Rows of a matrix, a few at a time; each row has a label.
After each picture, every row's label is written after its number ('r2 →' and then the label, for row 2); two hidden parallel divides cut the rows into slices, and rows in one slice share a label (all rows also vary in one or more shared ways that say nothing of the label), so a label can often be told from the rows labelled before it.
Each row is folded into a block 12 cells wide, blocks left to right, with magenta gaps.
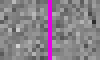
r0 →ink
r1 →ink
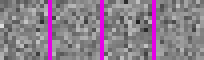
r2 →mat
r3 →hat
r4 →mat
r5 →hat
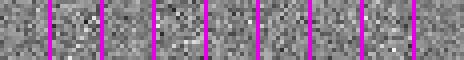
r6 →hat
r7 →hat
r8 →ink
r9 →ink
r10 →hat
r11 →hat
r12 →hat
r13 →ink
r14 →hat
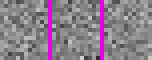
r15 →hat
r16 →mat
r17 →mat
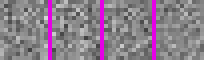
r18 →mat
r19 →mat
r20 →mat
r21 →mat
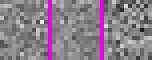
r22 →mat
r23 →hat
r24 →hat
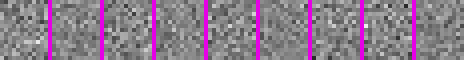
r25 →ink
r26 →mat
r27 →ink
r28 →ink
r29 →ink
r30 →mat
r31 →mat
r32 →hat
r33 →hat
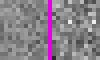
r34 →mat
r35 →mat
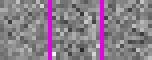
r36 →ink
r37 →mat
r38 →hat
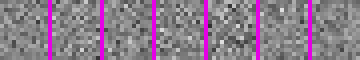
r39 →hat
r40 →ink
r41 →hat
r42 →ink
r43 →ink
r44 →ink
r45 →hat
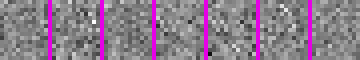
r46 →hat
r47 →hat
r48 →mat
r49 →ink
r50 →ink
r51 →hat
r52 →mat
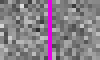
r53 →hat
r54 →ink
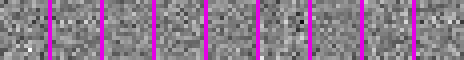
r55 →ink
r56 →hat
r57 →hat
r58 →mat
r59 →mat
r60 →mat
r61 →ink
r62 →hat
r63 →mat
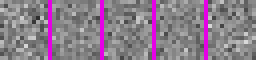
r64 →mat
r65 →mat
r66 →mat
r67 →ink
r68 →ink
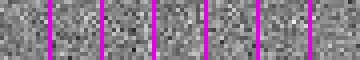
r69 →mat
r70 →ink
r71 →hat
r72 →ink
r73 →hat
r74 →ink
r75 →ink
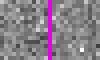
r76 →hat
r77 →ink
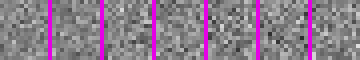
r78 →ink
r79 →mat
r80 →mat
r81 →mat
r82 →hat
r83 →ink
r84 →mat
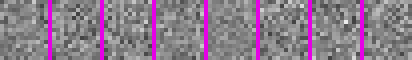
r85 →ink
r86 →mat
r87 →mat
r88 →mat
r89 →hat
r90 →ink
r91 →ink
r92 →mat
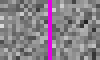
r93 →mat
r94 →hat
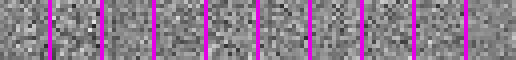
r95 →mat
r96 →ink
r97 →ink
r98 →mat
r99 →hat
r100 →ink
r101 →mat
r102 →ink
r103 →ink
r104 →mat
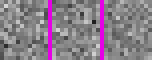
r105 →mat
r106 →ink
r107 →ink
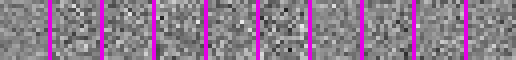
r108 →ink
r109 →hat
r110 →ink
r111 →ink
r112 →ink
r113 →hat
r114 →hat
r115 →mat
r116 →mat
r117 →hat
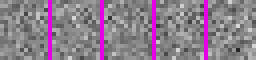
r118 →hat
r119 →mat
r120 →ink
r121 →mat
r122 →hat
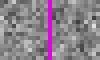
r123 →ink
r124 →hat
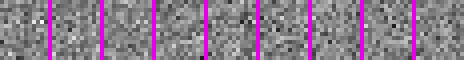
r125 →mat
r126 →hat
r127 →mat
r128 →ink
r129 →mat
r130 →hat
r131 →ink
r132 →hat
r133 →ink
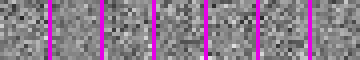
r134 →ink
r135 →ink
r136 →ink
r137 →hat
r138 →mat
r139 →hat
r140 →mat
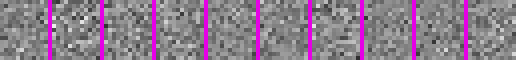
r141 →mat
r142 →ink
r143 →ink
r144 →hat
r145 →hat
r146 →mat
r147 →ink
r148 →mat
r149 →ink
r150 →mat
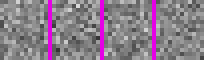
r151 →ink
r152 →ink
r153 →hat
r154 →hat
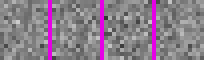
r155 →ink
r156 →hat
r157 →hat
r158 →ink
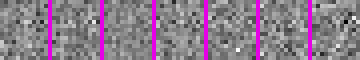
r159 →mat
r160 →hat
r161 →hat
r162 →hat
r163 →ink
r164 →hat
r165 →hat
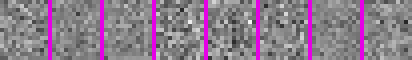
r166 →mat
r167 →mat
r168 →hat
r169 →ink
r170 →hat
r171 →hat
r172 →mat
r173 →mat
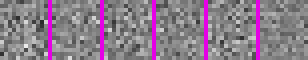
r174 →ink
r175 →hat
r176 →ink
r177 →ink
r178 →mat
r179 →hat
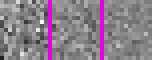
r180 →mat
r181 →mat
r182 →mat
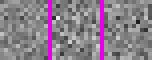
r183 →mat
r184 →hat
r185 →hat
